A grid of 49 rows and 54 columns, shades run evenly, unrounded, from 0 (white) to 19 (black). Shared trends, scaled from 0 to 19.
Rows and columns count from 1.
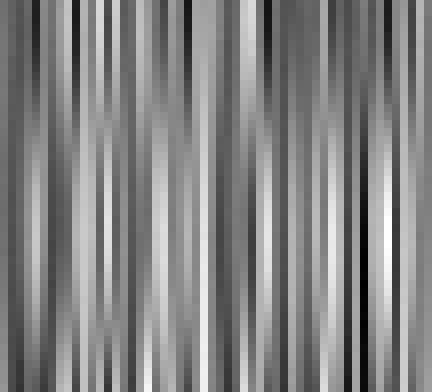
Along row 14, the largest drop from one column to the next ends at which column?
11
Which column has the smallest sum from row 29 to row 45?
26
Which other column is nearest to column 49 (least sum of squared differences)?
34
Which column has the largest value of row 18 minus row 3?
32
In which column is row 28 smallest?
49
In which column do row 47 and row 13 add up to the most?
46
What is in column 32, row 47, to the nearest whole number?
10
